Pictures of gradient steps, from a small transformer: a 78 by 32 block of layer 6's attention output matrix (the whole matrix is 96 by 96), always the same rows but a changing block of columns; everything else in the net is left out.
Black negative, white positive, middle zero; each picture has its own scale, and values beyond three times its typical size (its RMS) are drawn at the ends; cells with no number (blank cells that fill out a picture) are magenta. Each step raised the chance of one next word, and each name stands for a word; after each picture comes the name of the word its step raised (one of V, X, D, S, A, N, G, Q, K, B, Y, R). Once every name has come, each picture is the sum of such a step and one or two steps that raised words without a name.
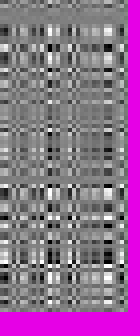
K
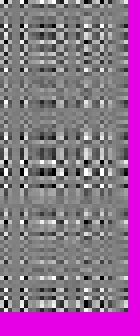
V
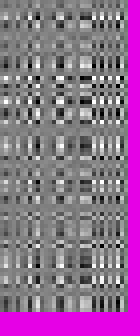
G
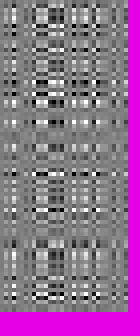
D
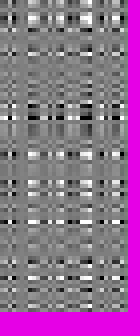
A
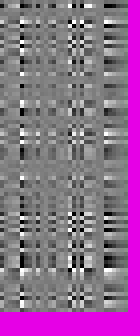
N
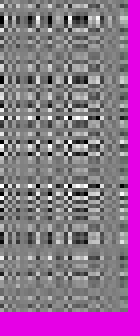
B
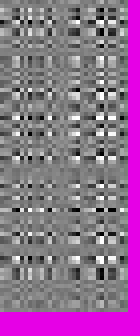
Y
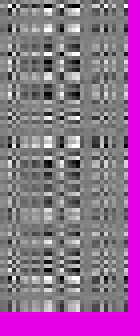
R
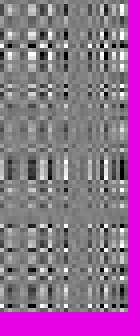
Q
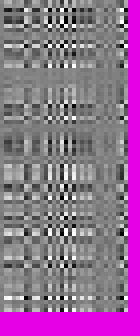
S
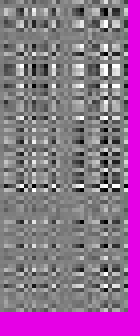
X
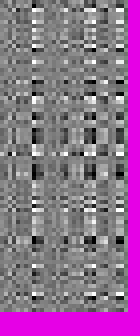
D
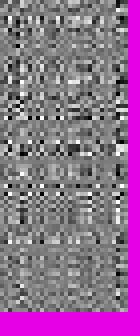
B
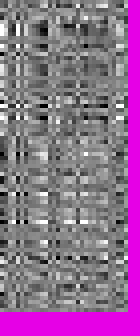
A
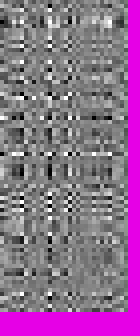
B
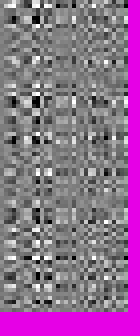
V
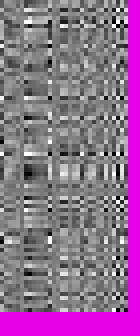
S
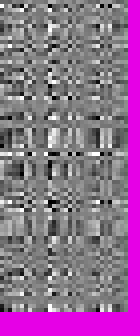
R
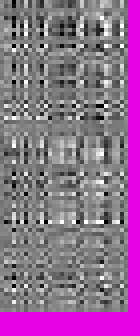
A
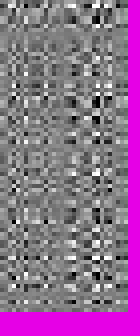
X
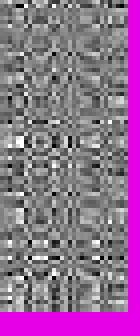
R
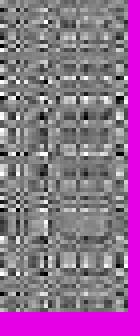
G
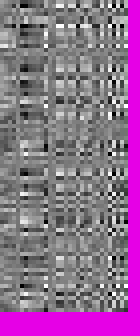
N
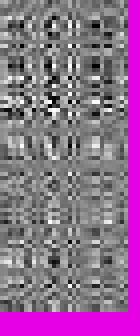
G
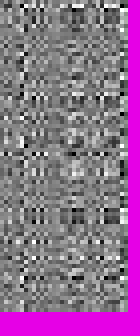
R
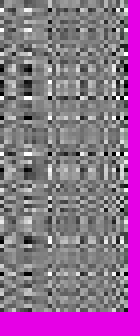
X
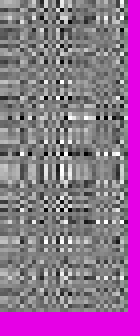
A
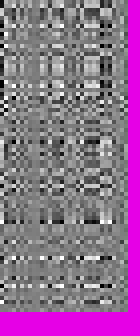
X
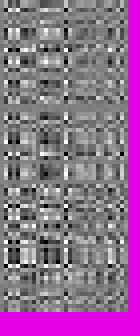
K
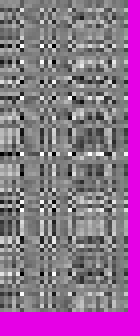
G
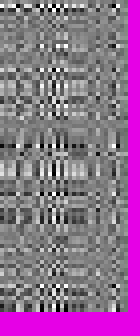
R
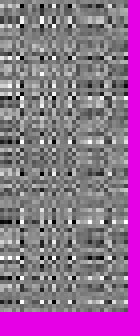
X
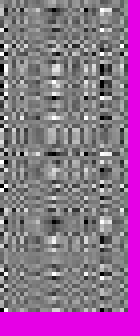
X
